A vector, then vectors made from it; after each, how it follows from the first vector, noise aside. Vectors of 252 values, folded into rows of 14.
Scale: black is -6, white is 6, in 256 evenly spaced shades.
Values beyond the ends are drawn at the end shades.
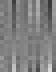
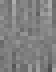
negated, shrunk.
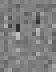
wrapped around, negated, partly zeroed.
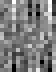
negated, scaled up.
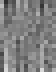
reversed, negated.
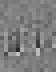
wrapped around, negated, partly zeroed.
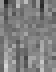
reversed, negated.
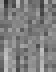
reversed, negated.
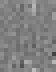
wrapped around, negated, partly zeroed.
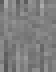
reversed, shrunk.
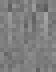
wrapped around, negated, shrunk.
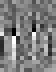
wrapped around, negated, scaled up.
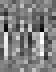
wrapped around, negated, scaled up.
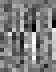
wrapped around, negated, scaled up.
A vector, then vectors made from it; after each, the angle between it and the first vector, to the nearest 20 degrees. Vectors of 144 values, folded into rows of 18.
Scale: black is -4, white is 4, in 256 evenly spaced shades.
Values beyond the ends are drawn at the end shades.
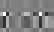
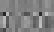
160 degrees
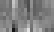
80 degrees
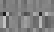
160 degrees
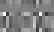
40 degrees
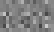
40 degrees
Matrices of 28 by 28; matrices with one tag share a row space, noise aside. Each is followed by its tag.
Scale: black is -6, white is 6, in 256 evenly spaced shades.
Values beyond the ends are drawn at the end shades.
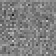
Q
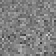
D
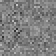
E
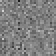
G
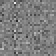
E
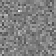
G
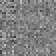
Q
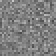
D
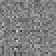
E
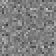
G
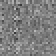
E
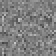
G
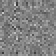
E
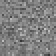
D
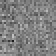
Q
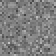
D
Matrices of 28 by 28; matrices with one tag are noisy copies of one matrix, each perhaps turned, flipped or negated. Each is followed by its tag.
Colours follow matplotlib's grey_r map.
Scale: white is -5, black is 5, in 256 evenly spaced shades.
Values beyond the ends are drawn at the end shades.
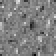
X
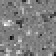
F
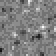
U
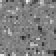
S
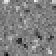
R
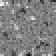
S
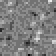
U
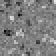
F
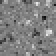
F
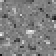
X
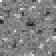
X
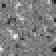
R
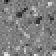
R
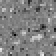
U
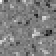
F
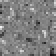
S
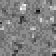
F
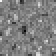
X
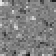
S
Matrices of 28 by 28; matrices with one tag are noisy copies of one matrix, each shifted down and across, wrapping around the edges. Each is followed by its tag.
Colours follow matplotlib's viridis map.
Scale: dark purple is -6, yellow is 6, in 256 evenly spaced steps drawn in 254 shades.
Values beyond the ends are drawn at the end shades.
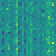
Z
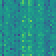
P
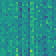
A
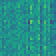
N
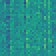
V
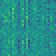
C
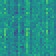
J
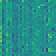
N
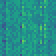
V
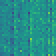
V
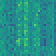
P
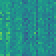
P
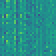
N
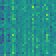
J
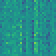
A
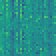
C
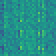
V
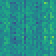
P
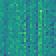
A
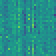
C
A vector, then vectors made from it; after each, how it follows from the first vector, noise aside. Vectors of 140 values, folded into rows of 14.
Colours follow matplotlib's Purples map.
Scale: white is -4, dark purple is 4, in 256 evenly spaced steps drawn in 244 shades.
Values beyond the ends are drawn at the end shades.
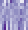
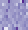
reversed, partly zeroed.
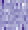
reversed, negated, partly zeroed.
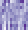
negated.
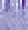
reversed, partly zeroed.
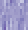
shrunk.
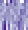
copied.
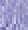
wrapped around, negated, shrunk.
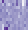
reversed, negated, partly zeroed.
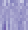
shrunk.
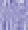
shrunk.
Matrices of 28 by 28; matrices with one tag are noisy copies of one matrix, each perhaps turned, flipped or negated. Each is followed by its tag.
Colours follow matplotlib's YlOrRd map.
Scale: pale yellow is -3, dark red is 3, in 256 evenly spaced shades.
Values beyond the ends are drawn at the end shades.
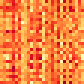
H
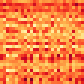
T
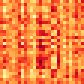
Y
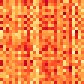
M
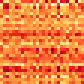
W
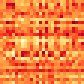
Y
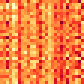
W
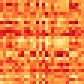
Y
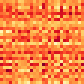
H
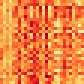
T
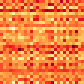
M
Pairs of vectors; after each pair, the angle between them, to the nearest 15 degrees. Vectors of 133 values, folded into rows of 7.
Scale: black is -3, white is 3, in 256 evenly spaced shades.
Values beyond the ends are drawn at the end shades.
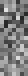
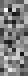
60 degrees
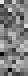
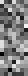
15 degrees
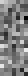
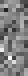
90 degrees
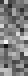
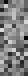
105 degrees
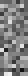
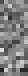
75 degrees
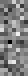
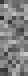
105 degrees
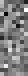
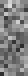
120 degrees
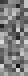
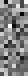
75 degrees
